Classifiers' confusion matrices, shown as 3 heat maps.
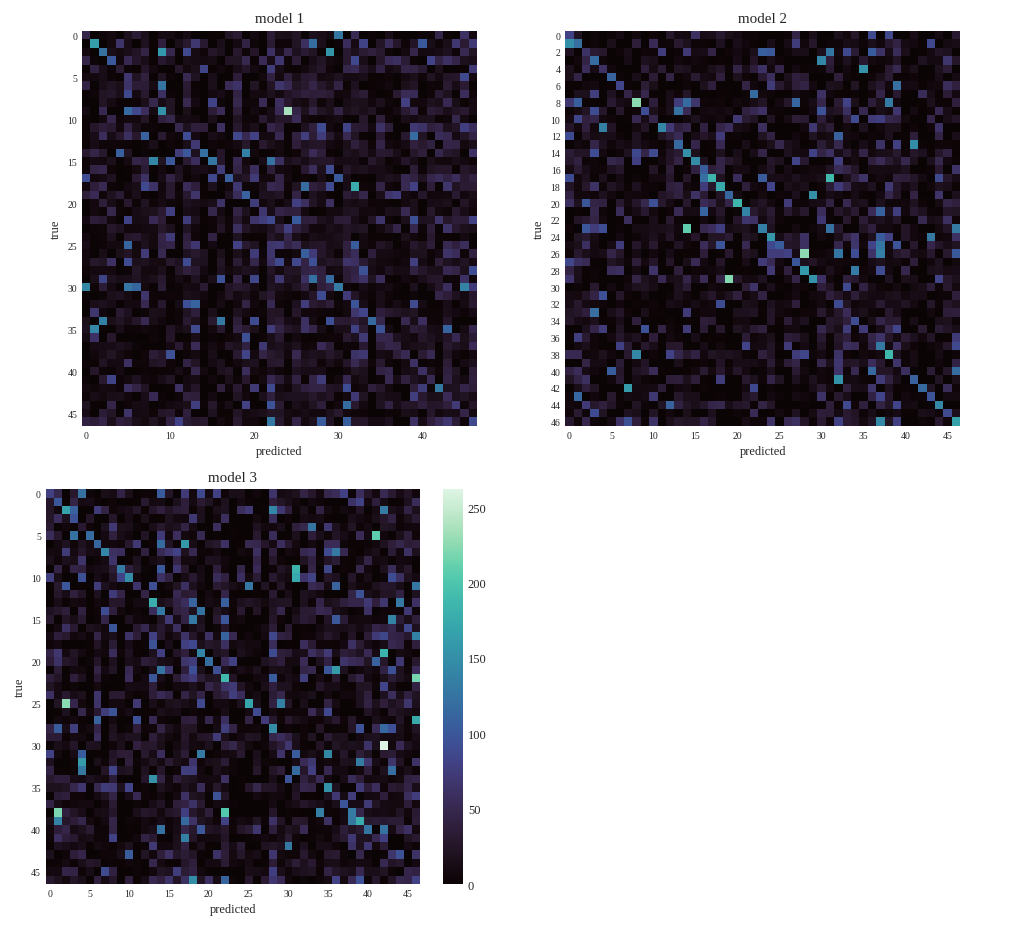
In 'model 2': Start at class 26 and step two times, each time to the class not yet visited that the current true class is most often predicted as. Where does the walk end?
34
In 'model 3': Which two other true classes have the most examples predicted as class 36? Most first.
21, 7
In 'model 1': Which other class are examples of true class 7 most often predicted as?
5
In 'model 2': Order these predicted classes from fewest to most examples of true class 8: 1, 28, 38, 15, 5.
28, 5, 15, 1, 38
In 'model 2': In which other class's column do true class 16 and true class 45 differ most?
3
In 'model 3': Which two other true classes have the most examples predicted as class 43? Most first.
15, 33
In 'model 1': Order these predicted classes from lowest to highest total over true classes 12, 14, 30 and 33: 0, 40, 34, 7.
34, 40, 7, 0
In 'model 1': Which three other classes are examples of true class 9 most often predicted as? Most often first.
24, 5, 6
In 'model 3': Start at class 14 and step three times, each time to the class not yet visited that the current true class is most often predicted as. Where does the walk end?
30
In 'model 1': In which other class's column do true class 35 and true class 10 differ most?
1
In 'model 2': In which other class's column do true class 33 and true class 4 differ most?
35
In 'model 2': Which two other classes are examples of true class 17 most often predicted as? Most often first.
31, 16
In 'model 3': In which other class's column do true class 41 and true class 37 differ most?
17
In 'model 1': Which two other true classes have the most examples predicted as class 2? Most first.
34, 29
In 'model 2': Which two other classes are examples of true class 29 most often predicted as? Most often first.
19, 44
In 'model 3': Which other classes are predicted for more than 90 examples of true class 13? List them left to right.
18, 22, 44
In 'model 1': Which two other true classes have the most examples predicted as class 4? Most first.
14, 1
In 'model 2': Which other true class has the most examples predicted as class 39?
6
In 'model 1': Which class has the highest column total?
22
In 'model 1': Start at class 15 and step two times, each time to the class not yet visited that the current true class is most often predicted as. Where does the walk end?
38
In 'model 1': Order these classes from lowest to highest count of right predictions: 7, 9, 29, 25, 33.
7, 25, 33, 29, 9
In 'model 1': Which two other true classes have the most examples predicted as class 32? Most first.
18, 25
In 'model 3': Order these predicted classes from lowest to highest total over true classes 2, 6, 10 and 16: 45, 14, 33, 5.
5, 33, 45, 14
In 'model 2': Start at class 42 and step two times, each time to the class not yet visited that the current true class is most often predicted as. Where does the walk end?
22
